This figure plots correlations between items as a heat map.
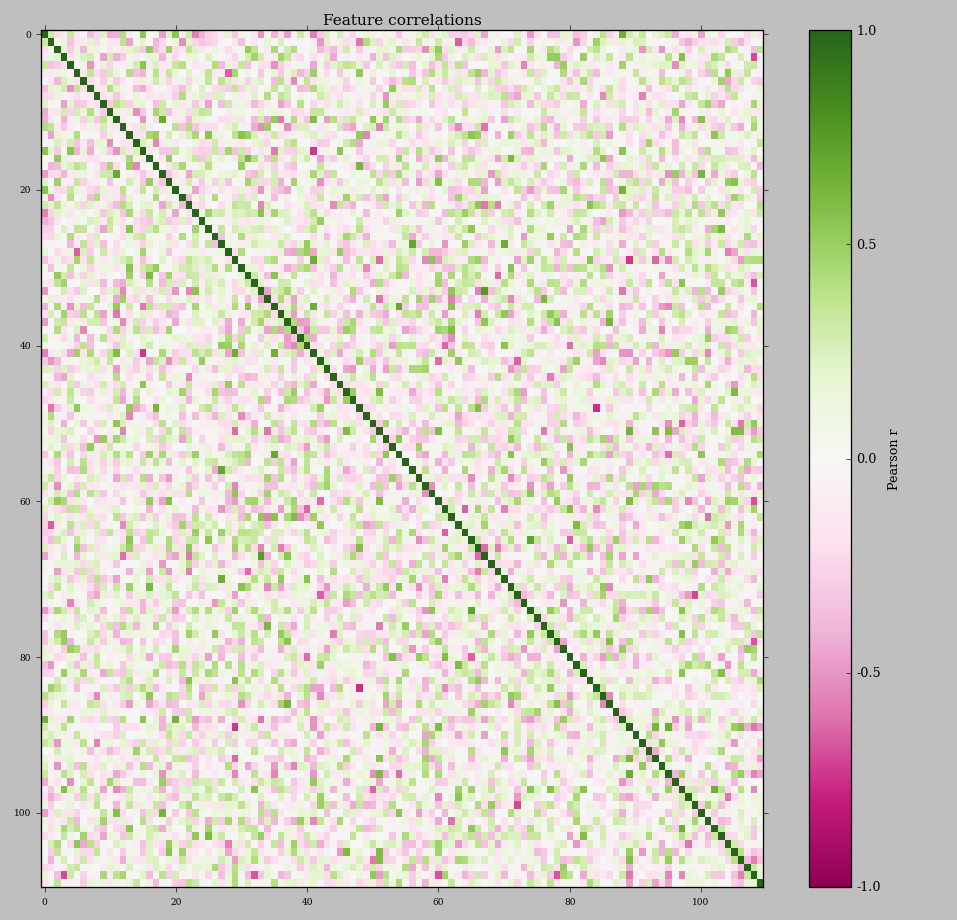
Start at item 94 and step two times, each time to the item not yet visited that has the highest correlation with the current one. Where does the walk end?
58
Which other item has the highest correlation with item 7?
53
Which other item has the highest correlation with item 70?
27
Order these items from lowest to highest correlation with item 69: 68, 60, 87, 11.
60, 68, 87, 11
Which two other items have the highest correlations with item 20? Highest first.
88, 0
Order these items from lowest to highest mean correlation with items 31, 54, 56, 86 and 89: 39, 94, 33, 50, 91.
50, 94, 91, 39, 33
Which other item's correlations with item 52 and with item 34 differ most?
71
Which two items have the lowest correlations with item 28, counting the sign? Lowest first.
5, 104
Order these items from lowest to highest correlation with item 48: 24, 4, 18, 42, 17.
18, 4, 24, 42, 17
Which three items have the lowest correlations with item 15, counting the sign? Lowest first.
41, 35, 11
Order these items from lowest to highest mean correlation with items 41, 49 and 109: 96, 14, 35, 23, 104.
14, 23, 104, 96, 35
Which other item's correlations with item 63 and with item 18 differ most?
97
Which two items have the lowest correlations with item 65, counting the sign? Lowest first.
80, 57
